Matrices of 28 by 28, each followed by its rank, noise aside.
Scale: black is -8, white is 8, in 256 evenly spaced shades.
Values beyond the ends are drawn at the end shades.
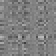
two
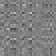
two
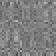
three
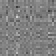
three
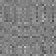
three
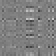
one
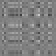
one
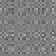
two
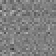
three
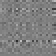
two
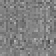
four
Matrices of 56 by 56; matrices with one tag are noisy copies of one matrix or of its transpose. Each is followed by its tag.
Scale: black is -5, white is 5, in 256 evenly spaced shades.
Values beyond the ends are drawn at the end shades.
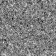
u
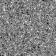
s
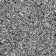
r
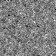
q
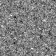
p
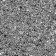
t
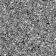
s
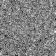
t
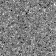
u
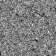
p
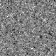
p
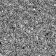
s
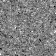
t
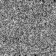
r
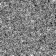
t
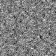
p
